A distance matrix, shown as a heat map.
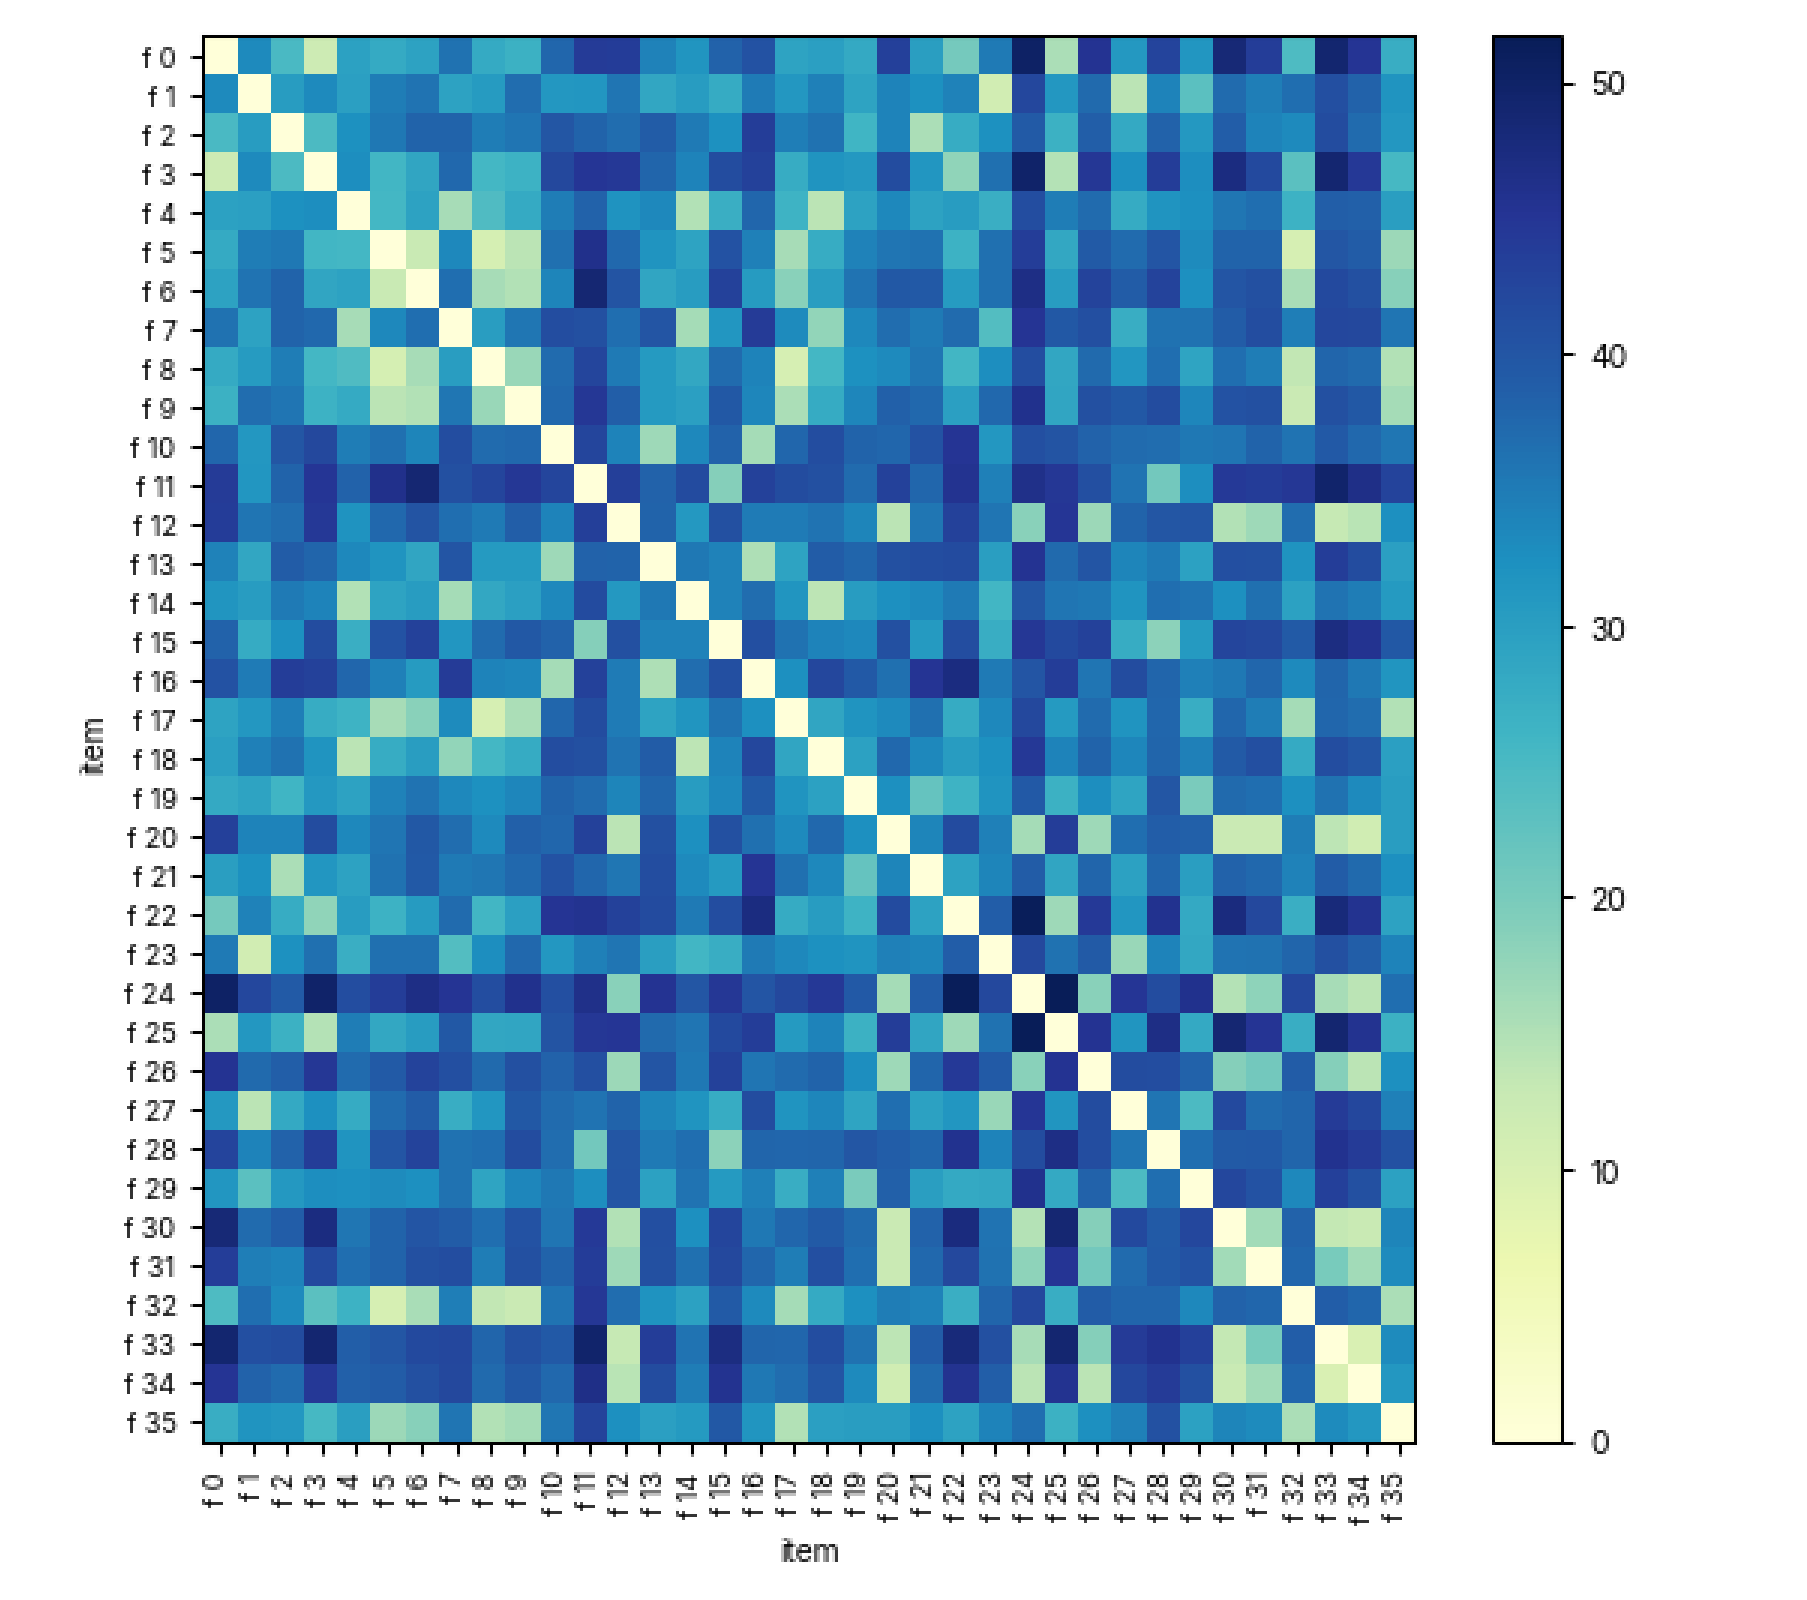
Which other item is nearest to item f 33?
f 34
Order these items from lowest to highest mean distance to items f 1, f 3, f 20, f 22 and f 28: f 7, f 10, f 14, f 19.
f 19, f 14, f 7, f 10
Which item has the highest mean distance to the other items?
f 11
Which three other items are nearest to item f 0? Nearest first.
f 3, f 25, f 22
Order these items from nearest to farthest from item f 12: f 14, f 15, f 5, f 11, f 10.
f 14, f 10, f 5, f 15, f 11
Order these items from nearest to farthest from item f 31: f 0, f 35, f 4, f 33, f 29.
f 33, f 35, f 4, f 29, f 0
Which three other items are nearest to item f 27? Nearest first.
f 1, f 23, f 29
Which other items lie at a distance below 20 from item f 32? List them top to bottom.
f 5, f 6, f 8, f 9, f 17, f 35
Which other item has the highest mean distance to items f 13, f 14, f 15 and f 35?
f 24
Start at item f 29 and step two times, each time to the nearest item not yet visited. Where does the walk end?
f 21
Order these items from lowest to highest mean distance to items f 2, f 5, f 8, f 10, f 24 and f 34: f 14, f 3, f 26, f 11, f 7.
f 26, f 14, f 3, f 7, f 11
